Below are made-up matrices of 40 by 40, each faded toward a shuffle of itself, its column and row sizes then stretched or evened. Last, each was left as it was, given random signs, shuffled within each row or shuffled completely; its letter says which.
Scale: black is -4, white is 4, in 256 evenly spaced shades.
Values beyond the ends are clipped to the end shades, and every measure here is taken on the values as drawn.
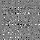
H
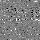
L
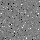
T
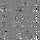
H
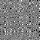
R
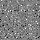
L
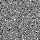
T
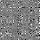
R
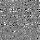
H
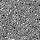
T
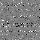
L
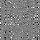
R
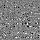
L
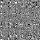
H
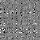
H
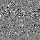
L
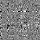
H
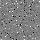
T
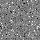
T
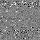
L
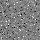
T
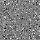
H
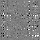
R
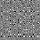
R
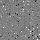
T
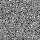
T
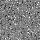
T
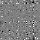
H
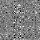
H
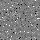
T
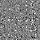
H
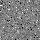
T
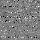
L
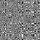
R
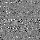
L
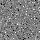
T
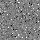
T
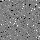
T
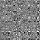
R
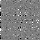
H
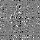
H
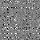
H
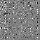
H
